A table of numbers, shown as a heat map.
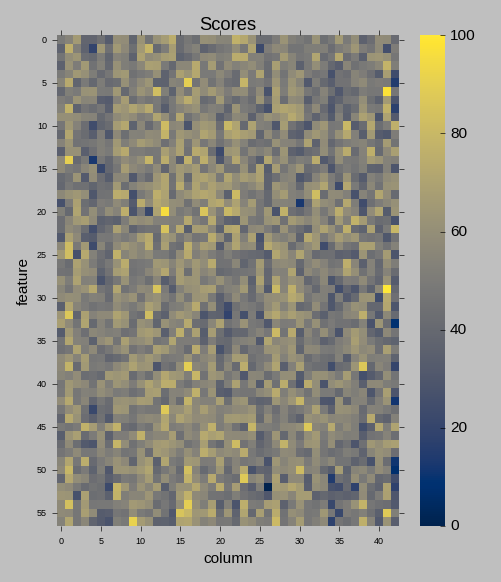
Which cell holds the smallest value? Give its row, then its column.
52, 26
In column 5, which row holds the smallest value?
15
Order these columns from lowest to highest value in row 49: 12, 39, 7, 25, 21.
39, 12, 21, 25, 7
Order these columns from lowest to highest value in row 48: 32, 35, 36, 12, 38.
38, 35, 36, 32, 12
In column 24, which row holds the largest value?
45
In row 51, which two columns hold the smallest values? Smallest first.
34, 42
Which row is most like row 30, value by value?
9
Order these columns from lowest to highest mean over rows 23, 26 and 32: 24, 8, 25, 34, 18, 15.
25, 18, 34, 24, 15, 8
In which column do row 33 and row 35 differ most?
26
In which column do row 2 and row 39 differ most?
23
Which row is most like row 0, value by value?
2
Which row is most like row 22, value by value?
10
